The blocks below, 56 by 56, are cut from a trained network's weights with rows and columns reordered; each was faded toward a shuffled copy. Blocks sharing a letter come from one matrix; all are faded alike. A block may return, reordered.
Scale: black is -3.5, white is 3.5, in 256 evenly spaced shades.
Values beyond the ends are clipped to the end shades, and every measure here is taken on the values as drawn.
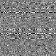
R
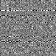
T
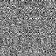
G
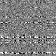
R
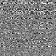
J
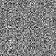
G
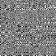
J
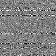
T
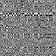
R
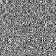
G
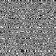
J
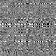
R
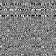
R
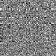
G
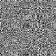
G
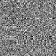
G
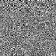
G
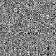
G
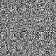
G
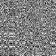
G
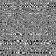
J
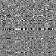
R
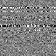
T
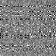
J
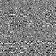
J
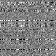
T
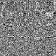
G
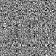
G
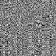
G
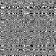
R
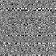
T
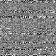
J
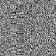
G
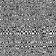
T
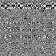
T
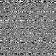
J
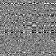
R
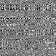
R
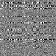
R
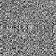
G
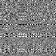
R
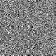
G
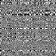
R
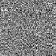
G
